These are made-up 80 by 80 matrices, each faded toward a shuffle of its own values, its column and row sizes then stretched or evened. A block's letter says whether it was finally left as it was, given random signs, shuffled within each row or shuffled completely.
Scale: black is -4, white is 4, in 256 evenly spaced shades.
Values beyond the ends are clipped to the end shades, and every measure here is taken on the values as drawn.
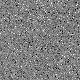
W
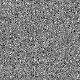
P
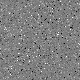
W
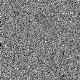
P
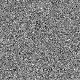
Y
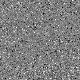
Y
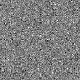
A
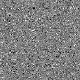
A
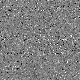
Y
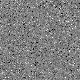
Y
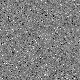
W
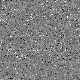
Y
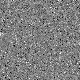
W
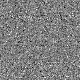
Y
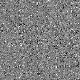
A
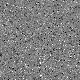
W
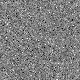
W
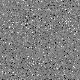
P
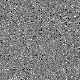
A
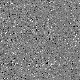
P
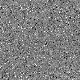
Y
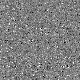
Y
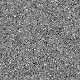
Y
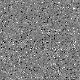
P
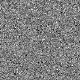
P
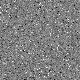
W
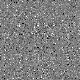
A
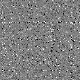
A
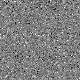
Y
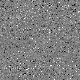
P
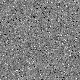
W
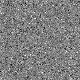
Y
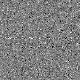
P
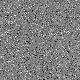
W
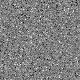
W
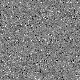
Y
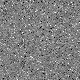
W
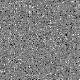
A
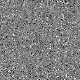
P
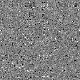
A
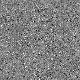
P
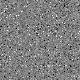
P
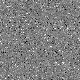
Y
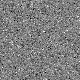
W
